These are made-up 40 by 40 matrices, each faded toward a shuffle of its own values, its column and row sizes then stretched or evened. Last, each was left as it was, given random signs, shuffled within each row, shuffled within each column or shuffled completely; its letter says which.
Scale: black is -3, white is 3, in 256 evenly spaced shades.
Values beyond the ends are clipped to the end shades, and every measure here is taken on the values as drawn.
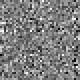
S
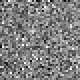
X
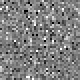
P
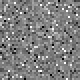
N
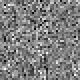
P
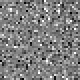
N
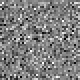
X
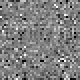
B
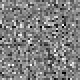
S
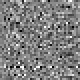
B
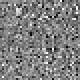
B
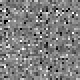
S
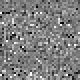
X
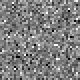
N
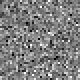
N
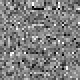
B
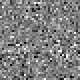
X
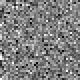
P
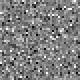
N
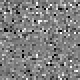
X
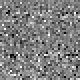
X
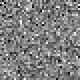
N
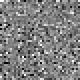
S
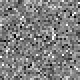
N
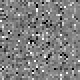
P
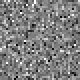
N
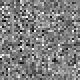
S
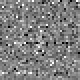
X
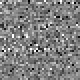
X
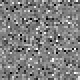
X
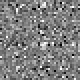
B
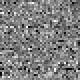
X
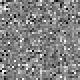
S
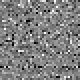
X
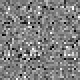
B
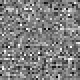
X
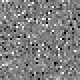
N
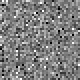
P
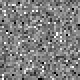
N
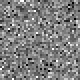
N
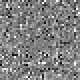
S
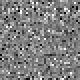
X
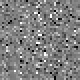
P
